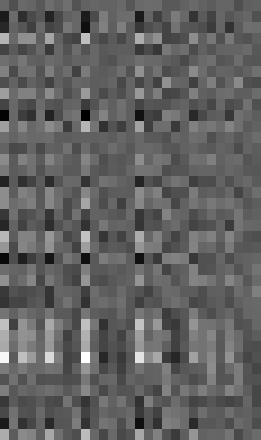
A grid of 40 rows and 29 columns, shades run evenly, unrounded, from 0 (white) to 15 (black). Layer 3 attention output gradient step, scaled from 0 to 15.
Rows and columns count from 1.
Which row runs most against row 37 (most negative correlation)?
12
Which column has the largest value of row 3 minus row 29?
10
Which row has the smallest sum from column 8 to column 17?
33
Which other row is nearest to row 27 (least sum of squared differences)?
28
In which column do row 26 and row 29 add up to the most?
9
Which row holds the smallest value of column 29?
27
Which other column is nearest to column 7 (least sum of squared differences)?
11
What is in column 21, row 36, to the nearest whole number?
8
